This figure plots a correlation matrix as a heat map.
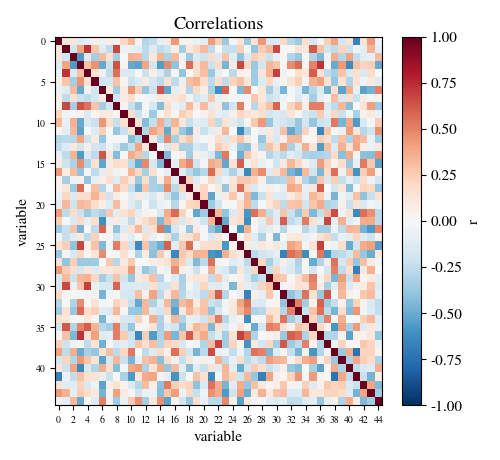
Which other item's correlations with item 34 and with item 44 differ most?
6
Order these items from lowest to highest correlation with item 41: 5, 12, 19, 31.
31, 5, 19, 12
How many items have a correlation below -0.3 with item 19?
5
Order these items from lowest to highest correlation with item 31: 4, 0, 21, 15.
4, 15, 0, 21
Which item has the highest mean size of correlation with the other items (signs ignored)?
3
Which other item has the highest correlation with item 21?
38
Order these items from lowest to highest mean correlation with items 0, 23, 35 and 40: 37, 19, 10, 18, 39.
18, 39, 37, 19, 10
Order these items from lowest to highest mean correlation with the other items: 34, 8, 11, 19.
11, 19, 34, 8
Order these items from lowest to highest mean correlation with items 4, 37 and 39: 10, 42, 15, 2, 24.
10, 2, 24, 15, 42
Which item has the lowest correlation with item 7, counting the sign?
35
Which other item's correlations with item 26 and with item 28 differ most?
16
